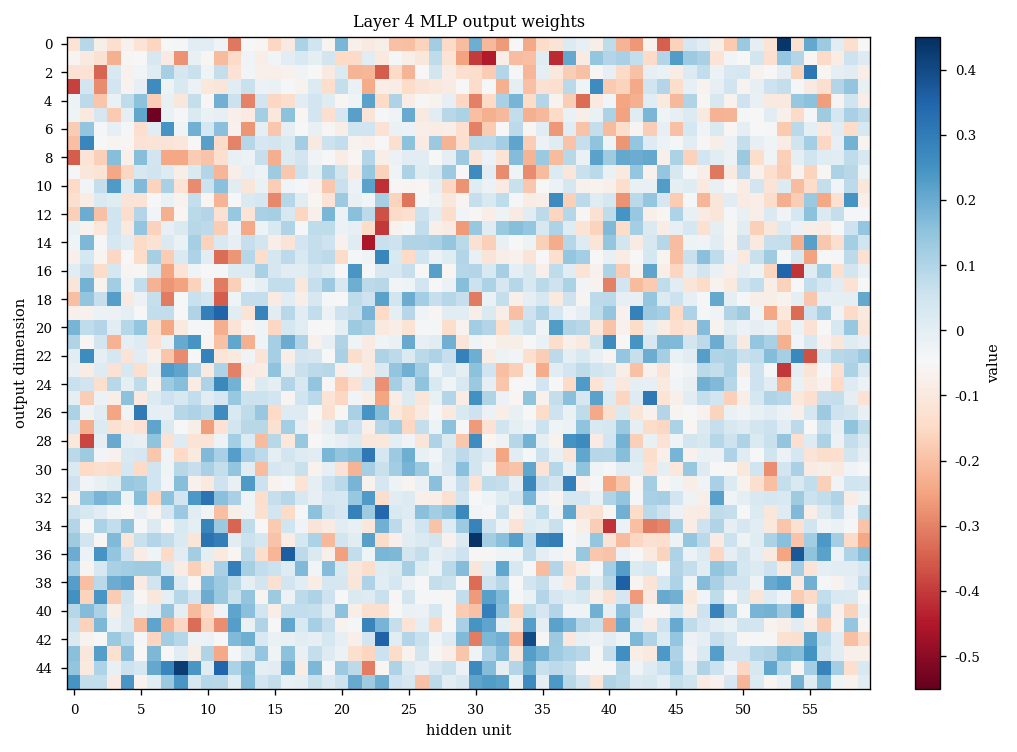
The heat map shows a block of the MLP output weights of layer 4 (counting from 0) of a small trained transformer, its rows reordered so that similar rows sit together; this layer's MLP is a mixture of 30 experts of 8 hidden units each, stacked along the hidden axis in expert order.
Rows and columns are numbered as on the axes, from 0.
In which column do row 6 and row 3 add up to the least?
0
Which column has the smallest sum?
15
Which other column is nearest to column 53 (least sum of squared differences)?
27
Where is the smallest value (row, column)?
5, 6
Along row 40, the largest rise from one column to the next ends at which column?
31
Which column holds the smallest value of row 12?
23
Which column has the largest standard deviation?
30
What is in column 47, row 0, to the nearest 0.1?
0
